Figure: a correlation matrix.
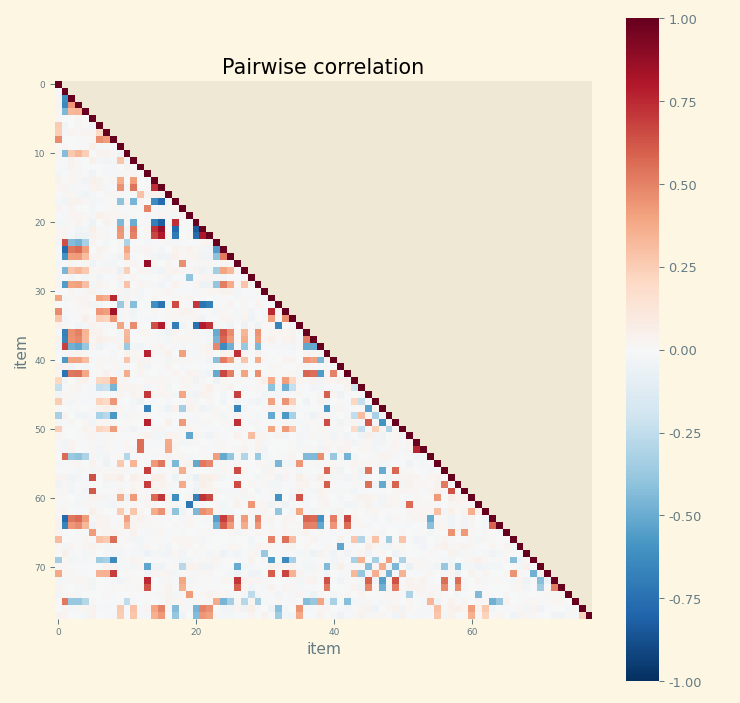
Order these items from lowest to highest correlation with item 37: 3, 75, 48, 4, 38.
38, 75, 48, 4, 3
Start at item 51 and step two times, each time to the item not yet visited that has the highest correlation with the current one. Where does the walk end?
28
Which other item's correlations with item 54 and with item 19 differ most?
61
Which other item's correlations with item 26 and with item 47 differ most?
13
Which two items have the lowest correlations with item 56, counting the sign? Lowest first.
47, 70
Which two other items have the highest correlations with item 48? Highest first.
69, 44
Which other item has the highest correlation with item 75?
1
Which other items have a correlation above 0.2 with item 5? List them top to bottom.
57, 59, 65
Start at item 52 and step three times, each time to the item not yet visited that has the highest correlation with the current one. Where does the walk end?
16
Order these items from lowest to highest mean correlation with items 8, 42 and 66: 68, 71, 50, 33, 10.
68, 10, 50, 71, 33
